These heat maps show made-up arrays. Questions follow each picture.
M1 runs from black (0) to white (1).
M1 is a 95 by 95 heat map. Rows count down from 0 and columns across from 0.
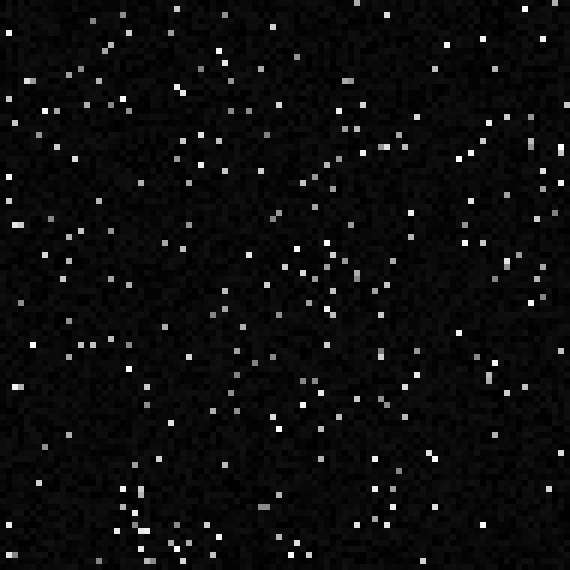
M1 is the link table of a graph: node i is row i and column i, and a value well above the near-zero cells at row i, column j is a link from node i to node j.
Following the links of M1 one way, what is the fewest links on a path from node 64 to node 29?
2
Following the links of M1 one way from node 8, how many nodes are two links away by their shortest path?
7
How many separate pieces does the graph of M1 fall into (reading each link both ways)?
3
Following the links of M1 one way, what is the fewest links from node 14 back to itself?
8
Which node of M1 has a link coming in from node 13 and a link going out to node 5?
node 57
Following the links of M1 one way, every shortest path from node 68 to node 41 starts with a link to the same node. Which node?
node 35
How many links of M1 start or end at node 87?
9
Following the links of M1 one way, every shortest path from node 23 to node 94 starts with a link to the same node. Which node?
node 36
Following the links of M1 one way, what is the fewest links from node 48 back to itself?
6
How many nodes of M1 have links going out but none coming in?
5
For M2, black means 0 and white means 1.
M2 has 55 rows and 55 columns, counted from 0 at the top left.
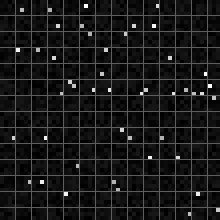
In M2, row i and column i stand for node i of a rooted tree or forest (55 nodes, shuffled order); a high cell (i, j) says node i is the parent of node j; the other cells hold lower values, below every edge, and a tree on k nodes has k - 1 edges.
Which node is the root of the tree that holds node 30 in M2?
34
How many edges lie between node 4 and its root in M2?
2
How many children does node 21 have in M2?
2
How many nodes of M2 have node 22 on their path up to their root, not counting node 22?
11
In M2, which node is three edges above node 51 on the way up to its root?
1
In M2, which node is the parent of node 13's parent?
6
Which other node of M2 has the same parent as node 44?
37
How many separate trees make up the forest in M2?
9
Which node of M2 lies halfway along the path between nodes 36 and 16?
23
